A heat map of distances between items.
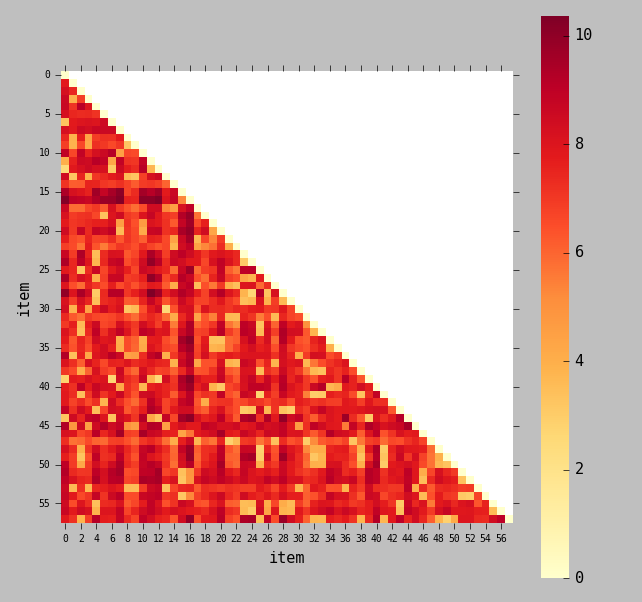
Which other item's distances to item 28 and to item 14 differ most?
24
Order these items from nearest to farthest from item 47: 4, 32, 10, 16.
32, 4, 10, 16
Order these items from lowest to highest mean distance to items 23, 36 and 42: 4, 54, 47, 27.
4, 47, 27, 54
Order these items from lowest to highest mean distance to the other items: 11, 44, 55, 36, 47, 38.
47, 38, 55, 36, 44, 11
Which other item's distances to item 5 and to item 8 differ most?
30
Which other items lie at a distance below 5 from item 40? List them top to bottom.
7, 10, 19, 20, 34, 35
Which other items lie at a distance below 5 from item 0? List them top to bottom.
6, 11, 12, 39, 44
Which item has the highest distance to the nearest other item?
16
